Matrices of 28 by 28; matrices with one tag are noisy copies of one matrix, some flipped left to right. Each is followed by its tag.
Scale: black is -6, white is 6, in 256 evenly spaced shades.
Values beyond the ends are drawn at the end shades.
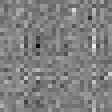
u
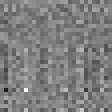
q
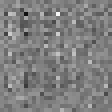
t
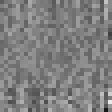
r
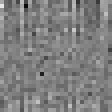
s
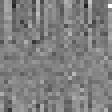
s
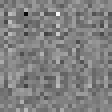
t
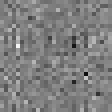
u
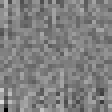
r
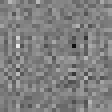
u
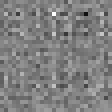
t
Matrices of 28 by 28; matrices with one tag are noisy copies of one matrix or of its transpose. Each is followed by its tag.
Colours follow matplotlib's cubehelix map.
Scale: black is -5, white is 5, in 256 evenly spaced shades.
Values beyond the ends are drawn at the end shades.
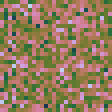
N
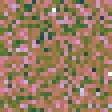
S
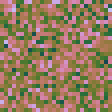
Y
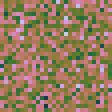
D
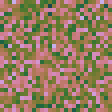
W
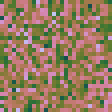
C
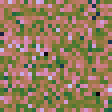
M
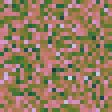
D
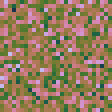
D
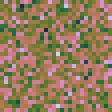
S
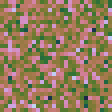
Y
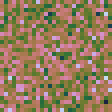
W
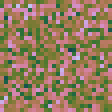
N
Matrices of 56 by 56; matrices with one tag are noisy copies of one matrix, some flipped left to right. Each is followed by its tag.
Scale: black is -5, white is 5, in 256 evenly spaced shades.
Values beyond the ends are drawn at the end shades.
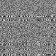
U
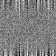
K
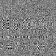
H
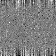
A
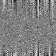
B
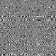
U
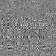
H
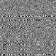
U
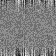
A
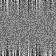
K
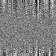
B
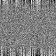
A
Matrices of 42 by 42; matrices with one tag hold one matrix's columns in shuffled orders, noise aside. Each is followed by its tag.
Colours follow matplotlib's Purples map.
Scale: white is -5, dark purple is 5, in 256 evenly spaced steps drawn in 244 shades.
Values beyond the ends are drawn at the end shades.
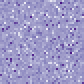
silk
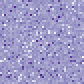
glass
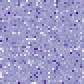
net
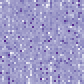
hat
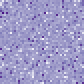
net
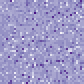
net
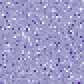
silk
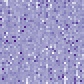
hat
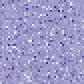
glass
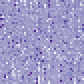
hat
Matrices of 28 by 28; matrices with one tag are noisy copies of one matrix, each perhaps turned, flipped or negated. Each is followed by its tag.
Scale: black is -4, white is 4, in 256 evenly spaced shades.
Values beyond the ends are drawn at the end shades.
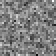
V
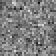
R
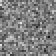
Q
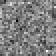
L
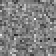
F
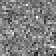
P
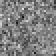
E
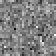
F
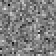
L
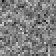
V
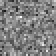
L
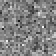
P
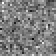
E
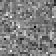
Q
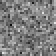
E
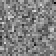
V
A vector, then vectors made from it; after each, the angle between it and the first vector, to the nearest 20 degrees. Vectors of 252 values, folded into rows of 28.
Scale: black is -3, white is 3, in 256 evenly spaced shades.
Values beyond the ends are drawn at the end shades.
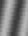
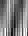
40 degrees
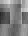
80 degrees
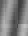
20 degrees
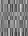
100 degrees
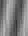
20 degrees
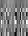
80 degrees
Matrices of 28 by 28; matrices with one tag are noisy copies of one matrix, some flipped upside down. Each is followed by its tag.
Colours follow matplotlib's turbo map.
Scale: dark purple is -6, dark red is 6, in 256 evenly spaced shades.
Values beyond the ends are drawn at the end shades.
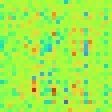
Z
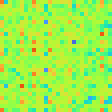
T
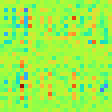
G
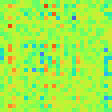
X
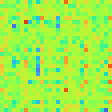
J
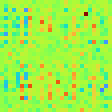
G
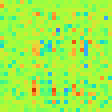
Z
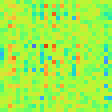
X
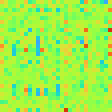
J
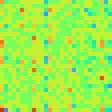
T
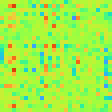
X
